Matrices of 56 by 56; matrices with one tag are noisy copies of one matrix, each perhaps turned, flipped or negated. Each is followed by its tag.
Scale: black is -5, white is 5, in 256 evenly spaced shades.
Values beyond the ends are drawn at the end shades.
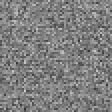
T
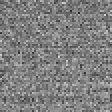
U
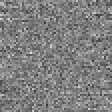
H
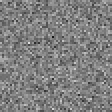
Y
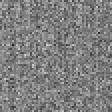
U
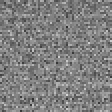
U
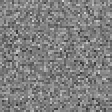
T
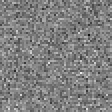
T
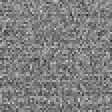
U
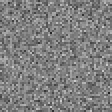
Y
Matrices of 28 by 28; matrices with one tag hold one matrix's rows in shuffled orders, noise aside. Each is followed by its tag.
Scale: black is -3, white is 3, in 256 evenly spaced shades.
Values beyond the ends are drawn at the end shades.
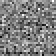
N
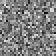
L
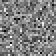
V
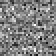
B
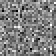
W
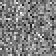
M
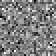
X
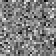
L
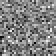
X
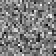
W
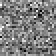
B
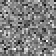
L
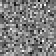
V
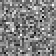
V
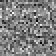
B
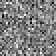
M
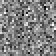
L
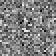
L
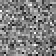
B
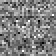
N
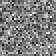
X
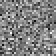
X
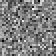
W
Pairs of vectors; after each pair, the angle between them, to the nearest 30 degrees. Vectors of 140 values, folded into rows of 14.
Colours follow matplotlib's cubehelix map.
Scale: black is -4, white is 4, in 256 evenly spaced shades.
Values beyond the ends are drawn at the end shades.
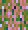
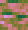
90 degrees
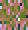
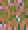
30 degrees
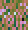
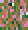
90 degrees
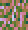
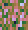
60 degrees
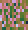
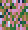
90 degrees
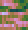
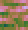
150 degrees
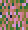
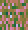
150 degrees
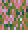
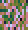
150 degrees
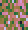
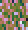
150 degrees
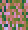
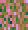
60 degrees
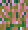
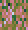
90 degrees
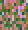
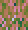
60 degrees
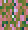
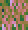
120 degrees
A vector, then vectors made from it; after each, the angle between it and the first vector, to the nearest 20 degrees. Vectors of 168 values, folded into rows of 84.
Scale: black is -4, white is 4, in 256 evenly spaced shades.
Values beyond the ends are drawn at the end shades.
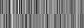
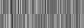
160 degrees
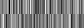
60 degrees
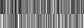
100 degrees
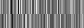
160 degrees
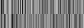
120 degrees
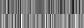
100 degrees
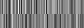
20 degrees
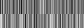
60 degrees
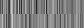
20 degrees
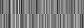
40 degrees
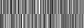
120 degrees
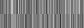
40 degrees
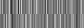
160 degrees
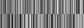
100 degrees
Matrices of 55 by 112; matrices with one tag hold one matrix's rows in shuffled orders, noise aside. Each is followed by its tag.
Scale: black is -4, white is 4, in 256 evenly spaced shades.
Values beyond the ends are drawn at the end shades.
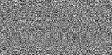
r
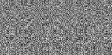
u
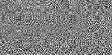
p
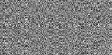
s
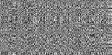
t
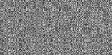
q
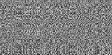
p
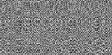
p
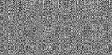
q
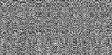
r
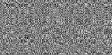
u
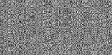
q
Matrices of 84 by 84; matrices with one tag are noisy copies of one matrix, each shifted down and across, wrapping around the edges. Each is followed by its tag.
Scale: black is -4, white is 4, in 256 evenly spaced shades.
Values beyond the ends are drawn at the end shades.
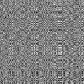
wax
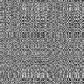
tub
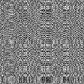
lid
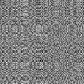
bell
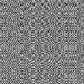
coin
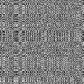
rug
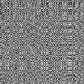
wax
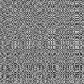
wax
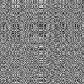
wax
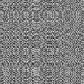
bell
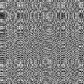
lid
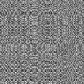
bell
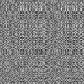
tub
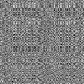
tub
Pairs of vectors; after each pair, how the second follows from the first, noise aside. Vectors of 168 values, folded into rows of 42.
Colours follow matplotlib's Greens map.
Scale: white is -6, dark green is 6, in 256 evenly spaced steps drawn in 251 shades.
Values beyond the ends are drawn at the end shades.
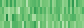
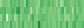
negated, partly zeroed.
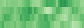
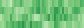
reversed.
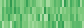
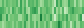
shuffled.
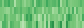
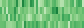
reversed.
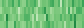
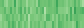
wrapped around, negated, shrunk.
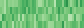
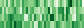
wrapped around, scaled up.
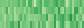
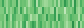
shuffled.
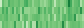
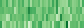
shuffled.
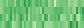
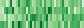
wrapped around, scaled up.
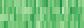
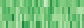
reversed.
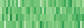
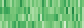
reversed.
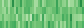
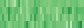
wrapped around, negated, partly zeroed.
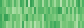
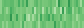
wrapped around, negated, partly zeroed.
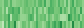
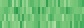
wrapped around, negated, partly zeroed.
